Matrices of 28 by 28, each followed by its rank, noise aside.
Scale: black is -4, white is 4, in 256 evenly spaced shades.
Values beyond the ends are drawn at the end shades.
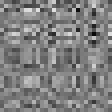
two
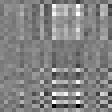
one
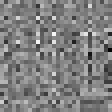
four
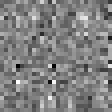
five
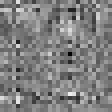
three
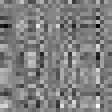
two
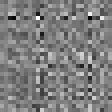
three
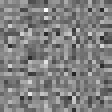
four
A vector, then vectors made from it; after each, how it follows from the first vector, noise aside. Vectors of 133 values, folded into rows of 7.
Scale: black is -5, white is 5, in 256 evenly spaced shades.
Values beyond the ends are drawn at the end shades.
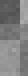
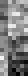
reversed, scaled up.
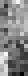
reversed, scaled up.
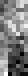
reversed, scaled up.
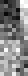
scaled up.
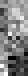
reversed, scaled up.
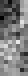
scaled up.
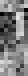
wrapped around, scaled up.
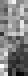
reversed, scaled up.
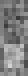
wrapped around, negated.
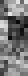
wrapped around, scaled up.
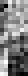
reversed, scaled up.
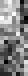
negated, scaled up.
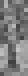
wrapped around, negated.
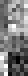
reversed, scaled up.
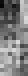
scaled up.
